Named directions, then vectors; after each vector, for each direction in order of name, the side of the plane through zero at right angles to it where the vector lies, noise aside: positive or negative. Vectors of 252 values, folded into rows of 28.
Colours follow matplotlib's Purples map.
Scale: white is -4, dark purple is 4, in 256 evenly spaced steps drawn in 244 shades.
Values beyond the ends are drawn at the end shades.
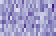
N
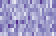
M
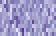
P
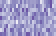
negative, negative, negative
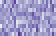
negative, positive, negative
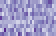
negative, negative, negative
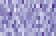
positive, positive, negative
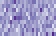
negative, positive, positive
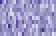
positive, negative, positive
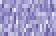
negative, positive, negative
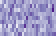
negative, positive, negative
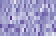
positive, negative, negative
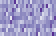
negative, positive, positive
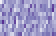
negative, positive, negative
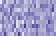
negative, positive, negative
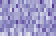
positive, positive, positive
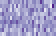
positive, positive, positive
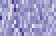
negative, negative, positive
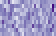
positive, positive, negative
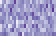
negative, positive, negative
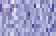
positive, positive, negative
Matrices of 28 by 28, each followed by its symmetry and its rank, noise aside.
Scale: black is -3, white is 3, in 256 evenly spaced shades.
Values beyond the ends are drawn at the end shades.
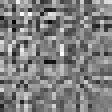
antisymmetric, rank four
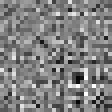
symmetric, rank six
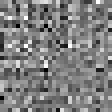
antisymmetric, rank four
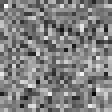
no symmetry, rank eight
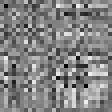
symmetric, rank four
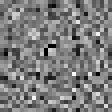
symmetric, rank six
